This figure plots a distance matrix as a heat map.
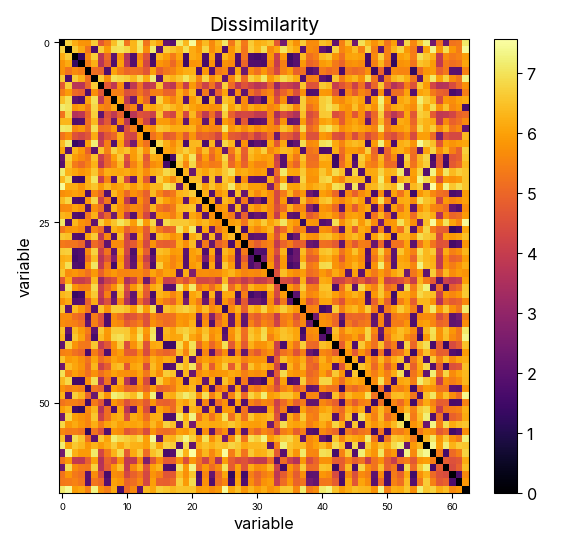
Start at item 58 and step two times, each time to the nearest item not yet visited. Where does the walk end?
13
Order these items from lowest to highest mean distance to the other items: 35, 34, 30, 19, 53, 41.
30, 35, 19, 34, 41, 53
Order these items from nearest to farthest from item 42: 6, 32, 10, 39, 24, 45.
45, 6, 10, 39, 24, 32
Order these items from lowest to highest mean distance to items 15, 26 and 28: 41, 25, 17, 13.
41, 25, 13, 17
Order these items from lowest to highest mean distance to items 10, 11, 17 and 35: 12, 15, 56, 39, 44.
39, 12, 44, 15, 56
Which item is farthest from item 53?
57
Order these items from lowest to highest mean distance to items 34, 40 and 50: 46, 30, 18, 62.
30, 46, 62, 18
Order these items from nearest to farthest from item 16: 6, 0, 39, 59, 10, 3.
59, 0, 6, 10, 39, 3
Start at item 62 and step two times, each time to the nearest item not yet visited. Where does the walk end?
12
